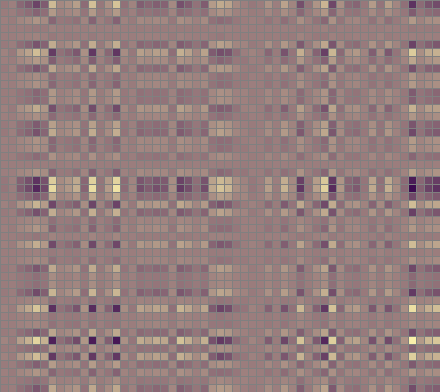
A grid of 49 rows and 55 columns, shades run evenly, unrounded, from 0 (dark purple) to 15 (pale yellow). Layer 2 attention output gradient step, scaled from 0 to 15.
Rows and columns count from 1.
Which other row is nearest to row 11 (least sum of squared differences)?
18
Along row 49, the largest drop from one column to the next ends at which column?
42
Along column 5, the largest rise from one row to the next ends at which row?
43
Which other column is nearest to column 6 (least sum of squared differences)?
4
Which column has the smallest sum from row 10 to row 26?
52
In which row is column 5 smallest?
24
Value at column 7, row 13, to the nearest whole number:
9
